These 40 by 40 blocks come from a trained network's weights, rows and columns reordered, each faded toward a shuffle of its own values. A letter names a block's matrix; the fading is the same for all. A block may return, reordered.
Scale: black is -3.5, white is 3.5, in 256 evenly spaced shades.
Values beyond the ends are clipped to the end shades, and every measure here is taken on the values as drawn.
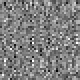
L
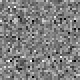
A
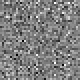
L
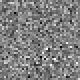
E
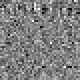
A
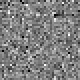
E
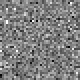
E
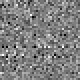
A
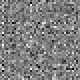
A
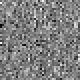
L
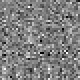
L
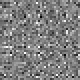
A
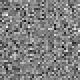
L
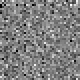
A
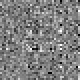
A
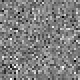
L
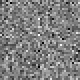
E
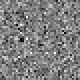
E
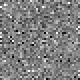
A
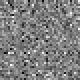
A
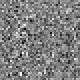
L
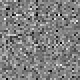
A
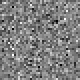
E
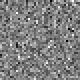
E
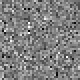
E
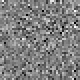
L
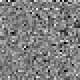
A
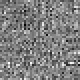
L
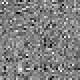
A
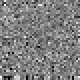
A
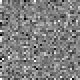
A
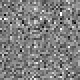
L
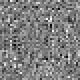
L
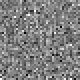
E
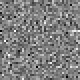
E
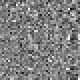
L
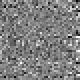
A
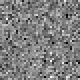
E
